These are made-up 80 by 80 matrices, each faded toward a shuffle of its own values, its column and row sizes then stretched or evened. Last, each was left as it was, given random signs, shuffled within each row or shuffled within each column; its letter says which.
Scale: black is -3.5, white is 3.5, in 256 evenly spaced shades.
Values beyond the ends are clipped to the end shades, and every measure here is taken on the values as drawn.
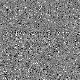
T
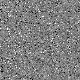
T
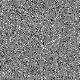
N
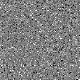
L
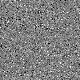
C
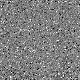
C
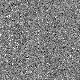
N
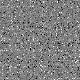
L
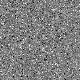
N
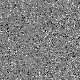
N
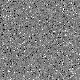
N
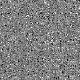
L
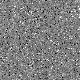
C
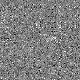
L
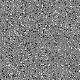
T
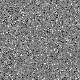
N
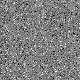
N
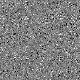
L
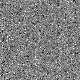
N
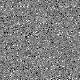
L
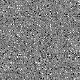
L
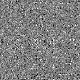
L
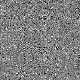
L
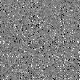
L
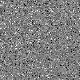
L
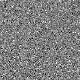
L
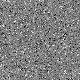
N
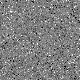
C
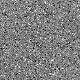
N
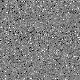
C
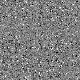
T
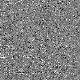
T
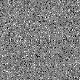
L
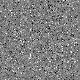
N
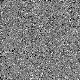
T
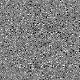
L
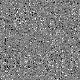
L
